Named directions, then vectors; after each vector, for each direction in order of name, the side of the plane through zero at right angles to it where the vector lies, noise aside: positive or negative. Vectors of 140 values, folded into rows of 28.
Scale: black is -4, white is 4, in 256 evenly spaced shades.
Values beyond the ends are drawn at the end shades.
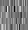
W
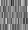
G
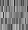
negative, positive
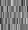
negative, negative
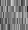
negative, negative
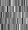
negative, negative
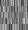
negative, positive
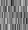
positive, positive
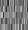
negative, positive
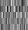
negative, negative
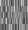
positive, negative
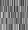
negative, positive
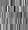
positive, positive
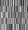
negative, positive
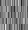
negative, positive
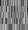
negative, positive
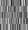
positive, positive
